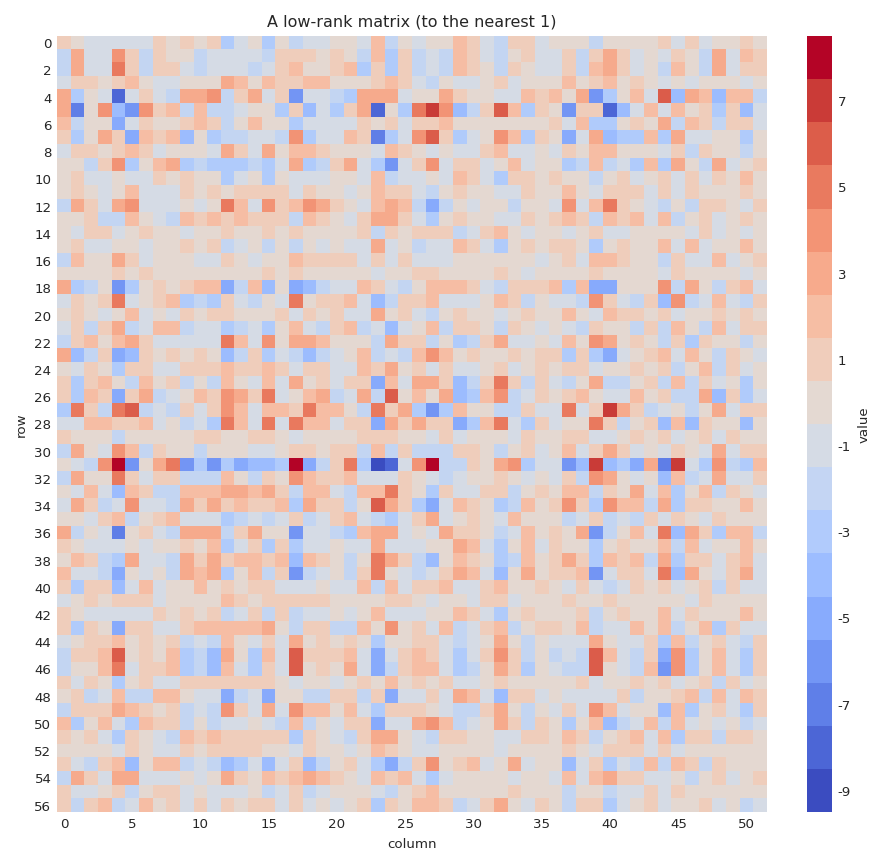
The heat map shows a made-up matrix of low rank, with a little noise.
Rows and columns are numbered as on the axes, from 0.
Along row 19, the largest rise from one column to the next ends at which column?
45
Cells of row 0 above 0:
12
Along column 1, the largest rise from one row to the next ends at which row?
27
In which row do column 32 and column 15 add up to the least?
48
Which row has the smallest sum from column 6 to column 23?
31
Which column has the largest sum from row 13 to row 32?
17
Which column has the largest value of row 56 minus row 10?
32
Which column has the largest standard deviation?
4
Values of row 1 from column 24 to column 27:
-3 1 -2 -1
